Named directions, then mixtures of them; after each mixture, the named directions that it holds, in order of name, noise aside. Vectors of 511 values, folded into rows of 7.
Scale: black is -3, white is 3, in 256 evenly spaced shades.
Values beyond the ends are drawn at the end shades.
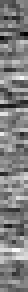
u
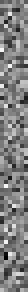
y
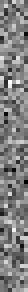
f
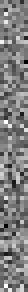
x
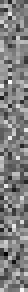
f, x, y.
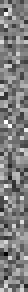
x, y.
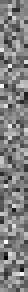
y.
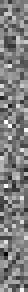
x, y.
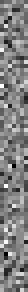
y.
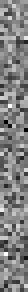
u, x, y.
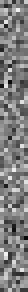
f, y.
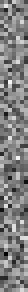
f, x, y.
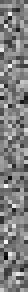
y.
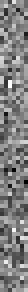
f.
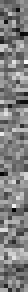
u, x, y.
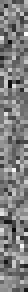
f.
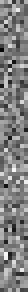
f, y.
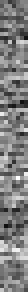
u, x.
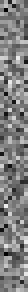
f, x.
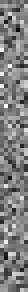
y.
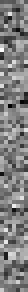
u, y.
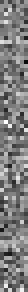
x.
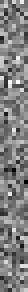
f.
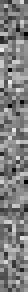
f, u, y.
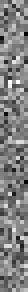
f.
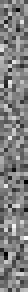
f, y.
